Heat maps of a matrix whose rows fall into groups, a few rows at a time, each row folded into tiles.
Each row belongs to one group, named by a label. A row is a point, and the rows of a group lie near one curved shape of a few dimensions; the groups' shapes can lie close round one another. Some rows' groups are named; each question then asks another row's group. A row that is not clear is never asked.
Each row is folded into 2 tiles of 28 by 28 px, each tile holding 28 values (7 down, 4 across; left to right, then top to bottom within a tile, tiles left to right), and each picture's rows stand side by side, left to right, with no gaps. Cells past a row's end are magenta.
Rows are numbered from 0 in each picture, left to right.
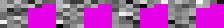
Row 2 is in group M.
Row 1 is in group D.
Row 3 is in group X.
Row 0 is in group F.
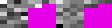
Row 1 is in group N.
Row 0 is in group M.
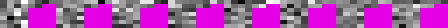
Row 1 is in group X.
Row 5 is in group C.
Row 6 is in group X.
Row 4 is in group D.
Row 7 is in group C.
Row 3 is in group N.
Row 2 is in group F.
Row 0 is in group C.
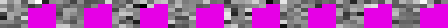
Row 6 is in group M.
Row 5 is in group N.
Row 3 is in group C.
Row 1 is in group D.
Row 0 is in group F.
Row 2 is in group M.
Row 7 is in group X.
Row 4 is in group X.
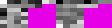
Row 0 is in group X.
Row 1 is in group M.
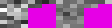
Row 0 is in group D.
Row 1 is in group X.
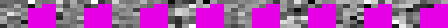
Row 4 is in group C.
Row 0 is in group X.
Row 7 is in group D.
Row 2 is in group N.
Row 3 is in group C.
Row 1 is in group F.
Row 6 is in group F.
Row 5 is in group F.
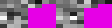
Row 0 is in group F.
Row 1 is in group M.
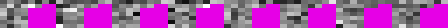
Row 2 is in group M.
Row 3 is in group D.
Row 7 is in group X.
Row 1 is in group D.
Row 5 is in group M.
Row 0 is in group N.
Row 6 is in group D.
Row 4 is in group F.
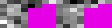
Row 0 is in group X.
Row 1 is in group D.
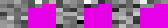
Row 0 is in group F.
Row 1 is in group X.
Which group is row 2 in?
C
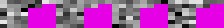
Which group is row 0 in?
X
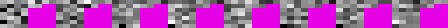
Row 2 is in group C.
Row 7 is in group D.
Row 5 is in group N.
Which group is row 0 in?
C
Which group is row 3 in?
D
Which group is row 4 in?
C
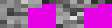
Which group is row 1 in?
M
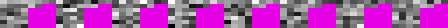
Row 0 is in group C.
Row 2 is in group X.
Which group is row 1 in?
D
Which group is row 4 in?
C
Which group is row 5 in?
M
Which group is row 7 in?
F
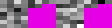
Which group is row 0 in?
F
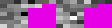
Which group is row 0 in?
M
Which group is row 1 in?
M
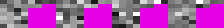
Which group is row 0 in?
M
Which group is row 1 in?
F
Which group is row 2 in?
X
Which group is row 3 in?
X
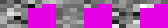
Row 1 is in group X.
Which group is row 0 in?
M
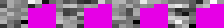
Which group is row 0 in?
X
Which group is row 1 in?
D
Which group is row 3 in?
D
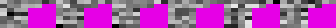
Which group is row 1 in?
N
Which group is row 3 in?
F
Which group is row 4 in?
N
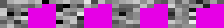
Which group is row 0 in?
X
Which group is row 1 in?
C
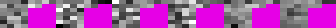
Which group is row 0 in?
C
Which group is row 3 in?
C
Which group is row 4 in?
C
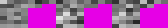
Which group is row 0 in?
D
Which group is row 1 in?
M
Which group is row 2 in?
M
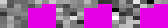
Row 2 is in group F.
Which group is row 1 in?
M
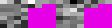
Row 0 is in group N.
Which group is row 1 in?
D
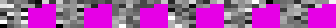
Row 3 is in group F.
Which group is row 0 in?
N
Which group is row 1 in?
N
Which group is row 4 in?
X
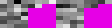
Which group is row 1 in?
D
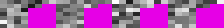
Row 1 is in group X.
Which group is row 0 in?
X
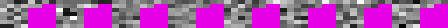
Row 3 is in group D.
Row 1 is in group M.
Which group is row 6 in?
C
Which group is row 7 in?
C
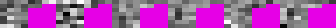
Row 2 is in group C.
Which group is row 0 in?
D
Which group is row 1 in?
C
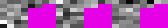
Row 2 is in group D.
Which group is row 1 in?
M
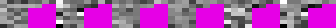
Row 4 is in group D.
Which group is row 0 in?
D
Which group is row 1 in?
N
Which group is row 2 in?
D
